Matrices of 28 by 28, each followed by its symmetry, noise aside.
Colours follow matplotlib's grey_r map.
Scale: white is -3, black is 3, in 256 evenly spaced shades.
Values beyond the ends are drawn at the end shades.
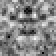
mirrored left to right.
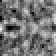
mirrored top to bottom.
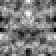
mirrored left to right.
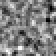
antisymmetric.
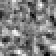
antisymmetric.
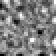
antisymmetric.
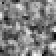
antisymmetric.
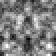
mirrored left to right.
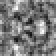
mirrored top to bottom.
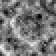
symmetric across the other diagonal.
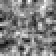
antisymmetric.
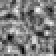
antisymmetric.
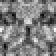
mirrored left to right.
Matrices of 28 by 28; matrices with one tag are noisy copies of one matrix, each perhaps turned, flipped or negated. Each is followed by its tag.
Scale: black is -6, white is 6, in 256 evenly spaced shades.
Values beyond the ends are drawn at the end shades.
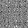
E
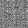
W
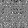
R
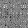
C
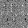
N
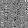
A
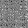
E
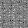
W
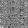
A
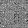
R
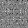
W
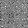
R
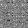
N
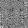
A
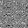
N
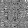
A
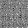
W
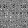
C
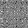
E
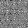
W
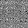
E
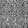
N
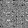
N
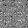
N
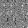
N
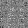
A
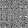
E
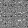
N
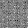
W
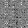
C
